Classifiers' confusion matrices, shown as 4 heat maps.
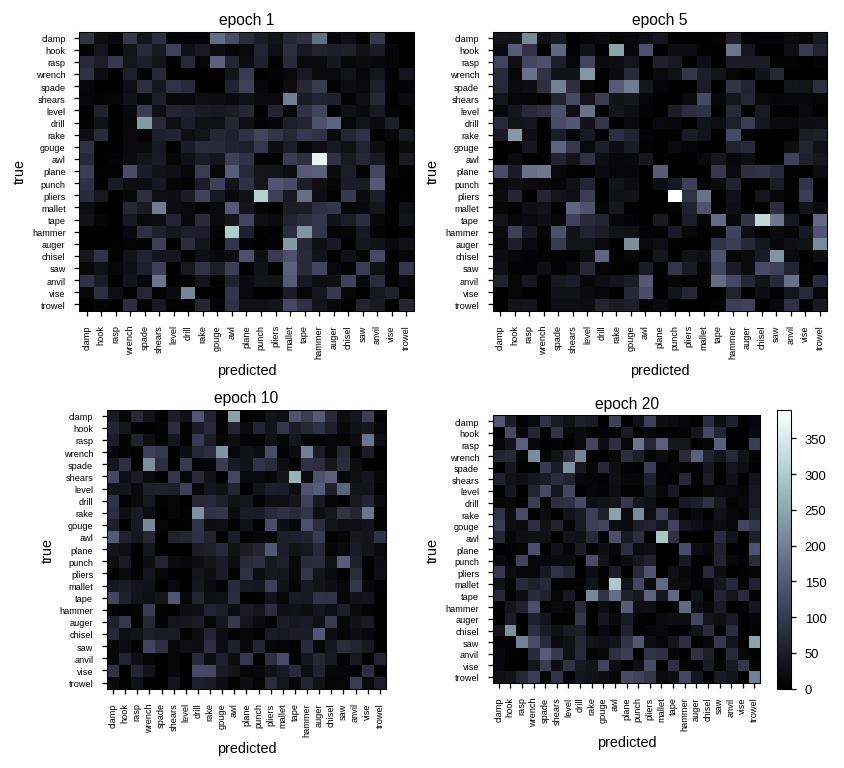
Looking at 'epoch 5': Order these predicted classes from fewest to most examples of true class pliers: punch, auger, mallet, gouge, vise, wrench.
auger, gouge, wrench, vise, mallet, punch
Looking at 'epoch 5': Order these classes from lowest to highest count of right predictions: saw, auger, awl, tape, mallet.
awl, auger, saw, mallet, tape
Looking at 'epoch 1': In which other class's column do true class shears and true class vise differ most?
drill
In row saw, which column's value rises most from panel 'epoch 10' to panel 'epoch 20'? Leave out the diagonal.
trowel
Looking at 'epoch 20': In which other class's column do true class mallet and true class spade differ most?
awl
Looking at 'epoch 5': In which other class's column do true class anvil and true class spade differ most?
tape
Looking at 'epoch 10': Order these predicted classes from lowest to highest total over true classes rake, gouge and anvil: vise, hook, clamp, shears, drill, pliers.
shears, hook, clamp, vise, pliers, drill
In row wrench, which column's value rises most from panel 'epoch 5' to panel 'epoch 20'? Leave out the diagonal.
drill
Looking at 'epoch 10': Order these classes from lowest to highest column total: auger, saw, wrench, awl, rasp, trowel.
trowel, rasp, saw, awl, wrench, auger
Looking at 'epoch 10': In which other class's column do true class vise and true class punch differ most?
saw
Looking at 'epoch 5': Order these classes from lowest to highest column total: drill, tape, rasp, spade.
drill, tape, rasp, spade
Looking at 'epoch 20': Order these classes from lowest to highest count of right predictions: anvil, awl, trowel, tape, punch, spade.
punch, anvil, spade, awl, tape, trowel
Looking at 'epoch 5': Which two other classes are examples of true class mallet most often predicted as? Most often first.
shears, level
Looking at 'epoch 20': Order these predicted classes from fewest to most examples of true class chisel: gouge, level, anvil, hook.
gouge, level, anvil, hook
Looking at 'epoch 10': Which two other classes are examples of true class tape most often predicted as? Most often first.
shears, clamp
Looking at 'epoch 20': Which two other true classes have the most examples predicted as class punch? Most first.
rake, rasp
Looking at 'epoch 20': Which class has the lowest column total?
vise
